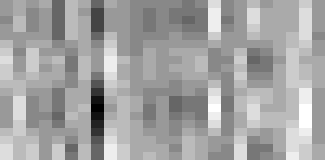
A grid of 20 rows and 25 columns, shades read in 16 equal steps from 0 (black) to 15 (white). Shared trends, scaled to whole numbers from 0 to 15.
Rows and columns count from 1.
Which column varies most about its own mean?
8
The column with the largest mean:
24
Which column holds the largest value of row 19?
9
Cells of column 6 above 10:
6
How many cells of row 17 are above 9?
14
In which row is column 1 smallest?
3
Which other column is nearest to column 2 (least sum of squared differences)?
10
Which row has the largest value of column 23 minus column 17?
20
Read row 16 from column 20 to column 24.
12 11 11 12 15
